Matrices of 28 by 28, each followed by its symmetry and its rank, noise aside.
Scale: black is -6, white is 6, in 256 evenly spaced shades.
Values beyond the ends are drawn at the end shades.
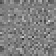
no symmetry, rank six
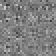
antisymmetric, rank four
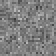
no symmetry, rank six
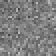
symmetric, rank six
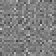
no symmetry, rank five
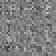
antisymmetric, rank four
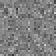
no symmetry, rank five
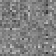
no symmetry, rank four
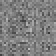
no symmetry, rank six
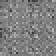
symmetric, rank five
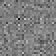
symmetric, rank five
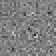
symmetric, rank six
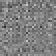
antisymmetric, rank four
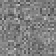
antisymmetric, rank six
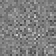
symmetric, rank six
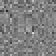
no symmetry, rank four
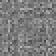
symmetric, rank five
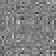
antisymmetric, rank six
